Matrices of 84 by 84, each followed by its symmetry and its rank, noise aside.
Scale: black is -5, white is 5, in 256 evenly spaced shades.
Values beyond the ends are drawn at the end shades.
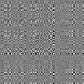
symmetric, rank two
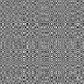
no symmetry, rank two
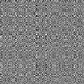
no symmetry, rank three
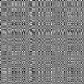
no symmetry, rank two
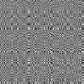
no symmetry, rank two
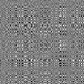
no symmetry, rank three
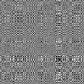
symmetric, rank two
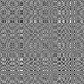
symmetric, rank two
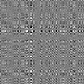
antisymmetric, rank two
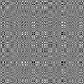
symmetric, rank two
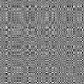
antisymmetric, rank two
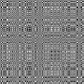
symmetric, rank two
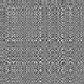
symmetric, rank two
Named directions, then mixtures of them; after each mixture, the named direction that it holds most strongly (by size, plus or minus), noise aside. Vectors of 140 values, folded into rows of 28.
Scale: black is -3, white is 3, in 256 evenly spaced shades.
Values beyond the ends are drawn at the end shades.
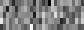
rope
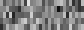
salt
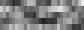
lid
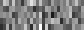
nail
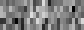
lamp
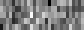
salt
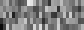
nail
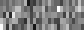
salt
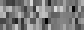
lamp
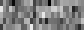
rope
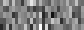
nail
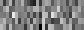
nail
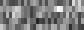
salt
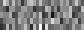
nail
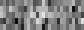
lamp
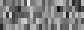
salt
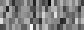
rope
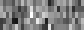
lamp
